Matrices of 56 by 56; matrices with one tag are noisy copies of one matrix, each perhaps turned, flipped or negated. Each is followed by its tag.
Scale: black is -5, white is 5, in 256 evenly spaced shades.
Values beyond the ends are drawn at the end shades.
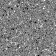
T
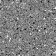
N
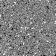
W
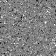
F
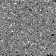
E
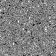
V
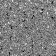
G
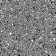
F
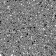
W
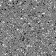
V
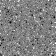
F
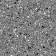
T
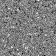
T
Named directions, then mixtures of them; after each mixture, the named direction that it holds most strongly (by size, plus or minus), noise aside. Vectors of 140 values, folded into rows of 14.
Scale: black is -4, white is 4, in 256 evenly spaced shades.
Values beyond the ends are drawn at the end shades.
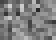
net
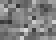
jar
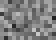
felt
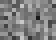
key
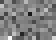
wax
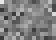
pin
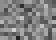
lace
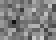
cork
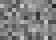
key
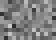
felt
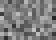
felt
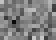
cork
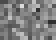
net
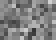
jar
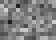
jar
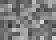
net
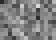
key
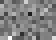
wax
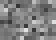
jar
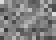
pin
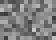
felt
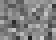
cork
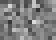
net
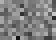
lace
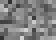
jar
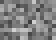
jar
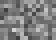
lace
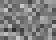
lace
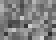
cork
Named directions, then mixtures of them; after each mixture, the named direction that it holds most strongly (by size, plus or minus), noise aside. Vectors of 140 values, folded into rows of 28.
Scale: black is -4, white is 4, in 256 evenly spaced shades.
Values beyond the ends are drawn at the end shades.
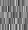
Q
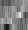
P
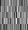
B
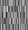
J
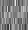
Q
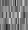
J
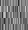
J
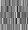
B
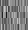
J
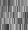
P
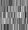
J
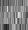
P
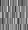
B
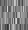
Q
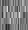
J
